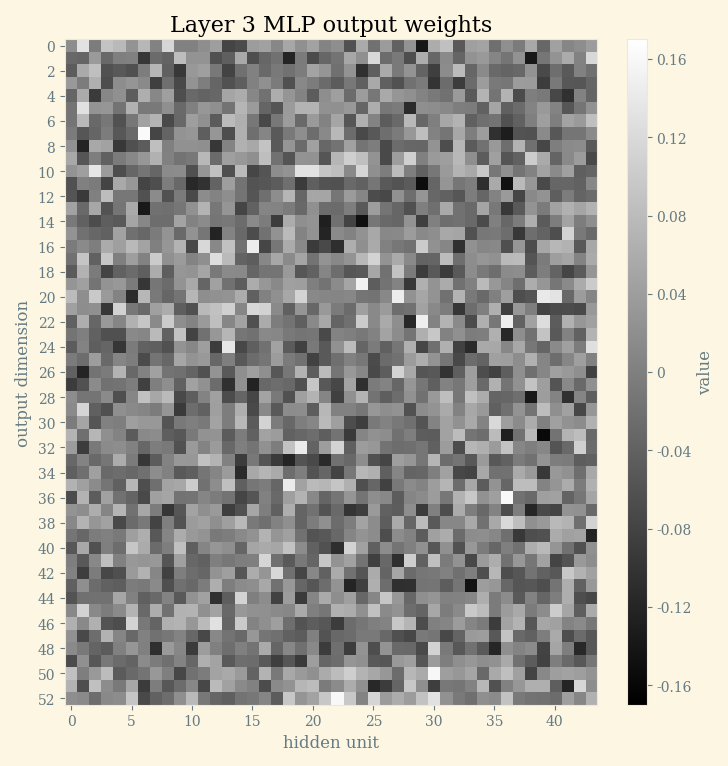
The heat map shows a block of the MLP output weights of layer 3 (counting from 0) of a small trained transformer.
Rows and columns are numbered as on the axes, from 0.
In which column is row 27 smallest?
15
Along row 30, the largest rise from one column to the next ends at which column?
16
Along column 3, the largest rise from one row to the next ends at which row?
12
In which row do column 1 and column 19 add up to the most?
5
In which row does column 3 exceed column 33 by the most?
41
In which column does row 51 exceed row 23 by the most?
42
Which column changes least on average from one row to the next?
8
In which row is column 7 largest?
17
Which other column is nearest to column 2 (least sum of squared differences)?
0
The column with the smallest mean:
26
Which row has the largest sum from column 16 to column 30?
52
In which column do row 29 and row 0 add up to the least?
29
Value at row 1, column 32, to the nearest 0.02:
-0.04
